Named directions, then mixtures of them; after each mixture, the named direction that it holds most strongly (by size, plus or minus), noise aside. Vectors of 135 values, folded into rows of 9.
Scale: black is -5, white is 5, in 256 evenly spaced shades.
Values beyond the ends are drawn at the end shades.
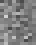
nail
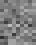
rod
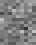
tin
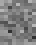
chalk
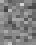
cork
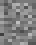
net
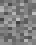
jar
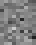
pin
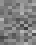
tin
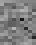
pin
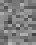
cork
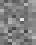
pin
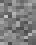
nail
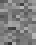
pin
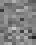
pin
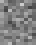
cork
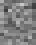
cork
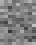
chalk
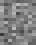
net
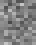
cork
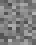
jar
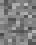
net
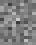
jar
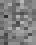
nail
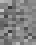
nail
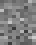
pin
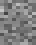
net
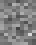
net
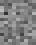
jar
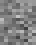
tin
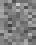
net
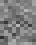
rod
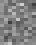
jar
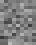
rod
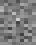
jar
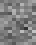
tin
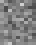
cork
